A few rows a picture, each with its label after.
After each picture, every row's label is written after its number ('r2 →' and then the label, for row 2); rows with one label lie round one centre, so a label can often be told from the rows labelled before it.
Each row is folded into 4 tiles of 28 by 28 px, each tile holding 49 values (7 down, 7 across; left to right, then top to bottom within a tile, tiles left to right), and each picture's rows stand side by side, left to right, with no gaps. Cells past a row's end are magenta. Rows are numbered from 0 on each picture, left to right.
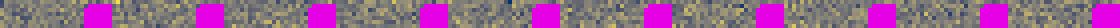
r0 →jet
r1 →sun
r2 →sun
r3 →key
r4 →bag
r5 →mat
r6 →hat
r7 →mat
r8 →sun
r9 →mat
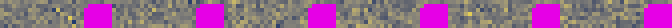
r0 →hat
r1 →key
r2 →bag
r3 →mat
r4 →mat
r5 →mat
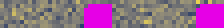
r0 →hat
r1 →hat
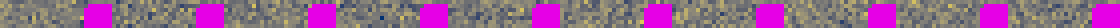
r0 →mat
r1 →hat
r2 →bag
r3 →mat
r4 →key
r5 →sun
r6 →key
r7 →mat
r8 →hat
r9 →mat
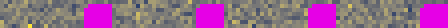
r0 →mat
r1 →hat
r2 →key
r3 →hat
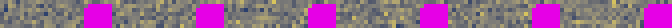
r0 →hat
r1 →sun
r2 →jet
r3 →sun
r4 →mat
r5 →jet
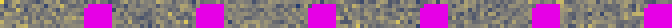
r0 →mat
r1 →key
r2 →mat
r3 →sun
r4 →mat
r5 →mat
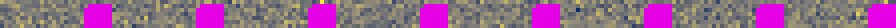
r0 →sun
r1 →hat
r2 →key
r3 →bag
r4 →mat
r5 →jet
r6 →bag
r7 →key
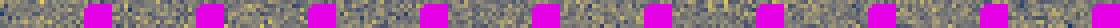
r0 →hat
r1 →hat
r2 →hat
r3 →sun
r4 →sun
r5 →jet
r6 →jet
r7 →hat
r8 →mat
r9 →key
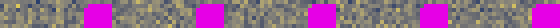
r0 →sun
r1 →key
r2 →key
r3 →key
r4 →mat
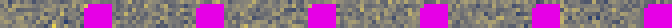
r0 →sun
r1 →hat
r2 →mat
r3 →jet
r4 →hat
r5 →mat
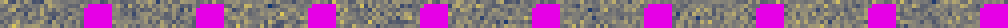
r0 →sun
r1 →jet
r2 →bag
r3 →mat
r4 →bag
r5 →bag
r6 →key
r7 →bag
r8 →sun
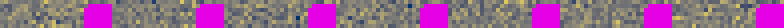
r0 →key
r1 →mat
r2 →jet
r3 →hat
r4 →key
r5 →sun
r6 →mat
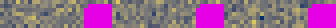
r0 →hat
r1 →sun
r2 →key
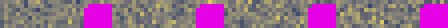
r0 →jet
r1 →sun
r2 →hat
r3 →hat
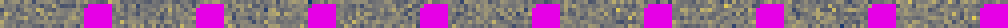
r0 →hat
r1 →sun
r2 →mat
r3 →sun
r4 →jet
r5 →jet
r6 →hat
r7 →jet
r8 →bag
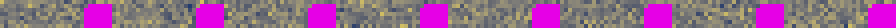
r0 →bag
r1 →jet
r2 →key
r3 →key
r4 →jet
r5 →mat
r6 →hat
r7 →jet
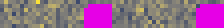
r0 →jet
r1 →key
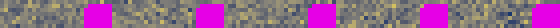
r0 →jet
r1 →jet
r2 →hat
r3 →sun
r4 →jet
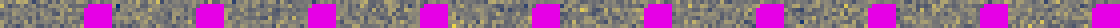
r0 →hat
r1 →hat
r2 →sun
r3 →mat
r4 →mat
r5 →bag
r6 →sun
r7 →bag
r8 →key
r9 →mat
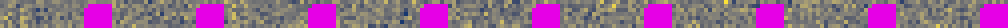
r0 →bag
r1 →mat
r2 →bag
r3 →sun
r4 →sun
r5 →jet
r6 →bag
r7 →mat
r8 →key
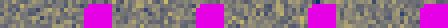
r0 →bag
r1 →bag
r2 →jet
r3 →sun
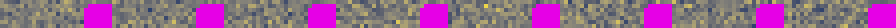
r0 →jet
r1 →sun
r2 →bag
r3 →key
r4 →key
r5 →sun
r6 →sun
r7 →bag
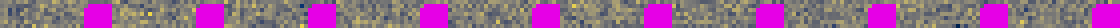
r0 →jet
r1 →sun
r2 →bag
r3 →sun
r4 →jet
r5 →hat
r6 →hat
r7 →sun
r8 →mat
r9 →jet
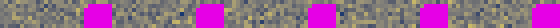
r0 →mat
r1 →hat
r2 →bag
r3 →sun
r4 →mat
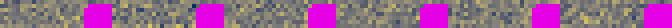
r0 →bag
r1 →bag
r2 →bag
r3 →jet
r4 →jet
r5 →hat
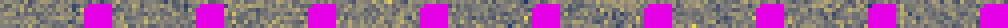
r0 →hat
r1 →hat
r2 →bag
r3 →bag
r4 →jet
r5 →jet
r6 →mat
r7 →bag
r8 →jet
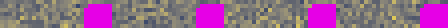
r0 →bag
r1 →bag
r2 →mat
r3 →key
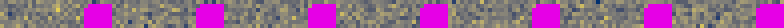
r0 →jet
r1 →hat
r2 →sun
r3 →hat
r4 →mat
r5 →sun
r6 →mat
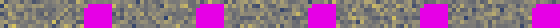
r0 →bag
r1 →key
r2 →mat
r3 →key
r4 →bag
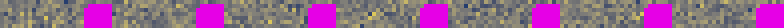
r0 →sun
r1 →bag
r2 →hat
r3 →jet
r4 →bag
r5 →jet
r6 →jet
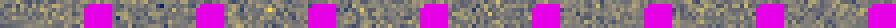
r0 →hat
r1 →key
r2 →bag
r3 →key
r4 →mat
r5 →key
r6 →key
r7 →bag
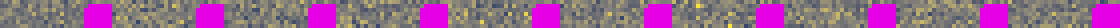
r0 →sun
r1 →bag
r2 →jet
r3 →bag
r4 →mat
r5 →mat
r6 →bag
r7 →hat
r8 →key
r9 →bag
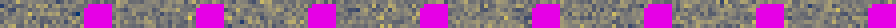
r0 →bag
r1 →jet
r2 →hat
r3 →jet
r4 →key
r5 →mat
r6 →hat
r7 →jet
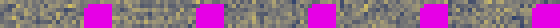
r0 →key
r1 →hat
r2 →sun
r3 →mat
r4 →jet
